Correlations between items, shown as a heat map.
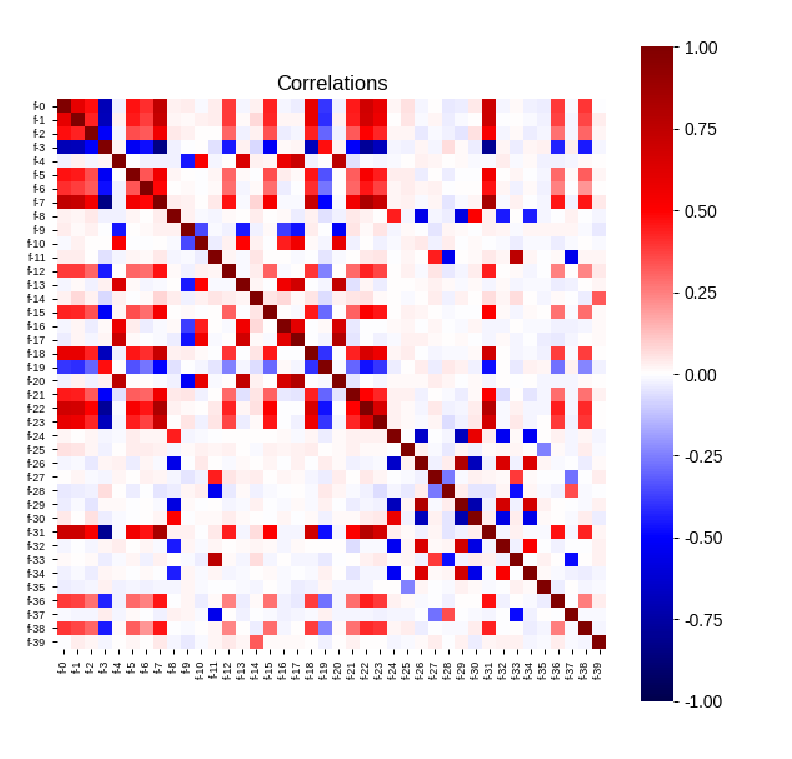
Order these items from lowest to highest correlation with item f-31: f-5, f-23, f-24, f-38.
f-24, f-38, f-5, f-23
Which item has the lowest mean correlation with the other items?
f-3
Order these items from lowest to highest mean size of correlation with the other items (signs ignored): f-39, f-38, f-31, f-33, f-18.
f-39, f-33, f-38, f-18, f-31
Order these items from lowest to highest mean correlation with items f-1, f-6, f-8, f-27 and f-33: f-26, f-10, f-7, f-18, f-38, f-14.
f-26, f-10, f-14, f-38, f-18, f-7
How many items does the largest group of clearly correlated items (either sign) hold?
17
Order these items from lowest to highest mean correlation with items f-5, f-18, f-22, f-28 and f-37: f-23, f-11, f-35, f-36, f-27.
f-11, f-27, f-35, f-36, f-23
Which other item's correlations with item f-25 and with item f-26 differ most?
f-29
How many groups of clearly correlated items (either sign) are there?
6
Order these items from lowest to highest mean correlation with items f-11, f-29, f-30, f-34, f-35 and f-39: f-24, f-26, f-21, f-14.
f-24, f-21, f-14, f-26
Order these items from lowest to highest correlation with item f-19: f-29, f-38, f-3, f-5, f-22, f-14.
f-22, f-5, f-38, f-14, f-29, f-3
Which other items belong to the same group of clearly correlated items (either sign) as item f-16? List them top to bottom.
f-4, f-9, f-10, f-13, f-17, f-20
